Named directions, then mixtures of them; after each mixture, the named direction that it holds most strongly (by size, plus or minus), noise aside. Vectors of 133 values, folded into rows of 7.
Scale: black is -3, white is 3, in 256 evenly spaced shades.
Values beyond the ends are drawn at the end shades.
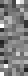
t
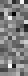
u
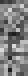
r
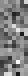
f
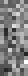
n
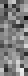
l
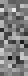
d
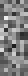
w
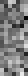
l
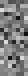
d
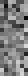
l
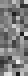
f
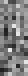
n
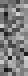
n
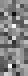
f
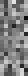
l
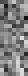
l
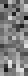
l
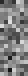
r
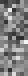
r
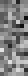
l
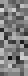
d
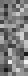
n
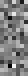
u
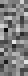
w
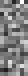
u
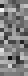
d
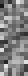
t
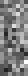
n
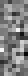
w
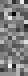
u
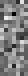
w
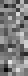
n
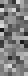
d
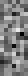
w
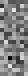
d
